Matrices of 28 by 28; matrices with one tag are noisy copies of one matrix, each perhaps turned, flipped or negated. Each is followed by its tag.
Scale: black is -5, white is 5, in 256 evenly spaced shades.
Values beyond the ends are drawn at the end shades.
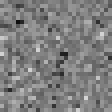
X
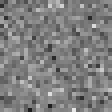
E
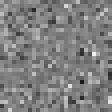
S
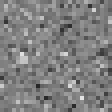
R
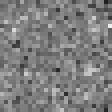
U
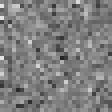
X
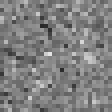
R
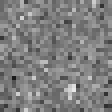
U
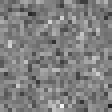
E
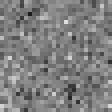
U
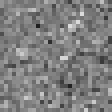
R
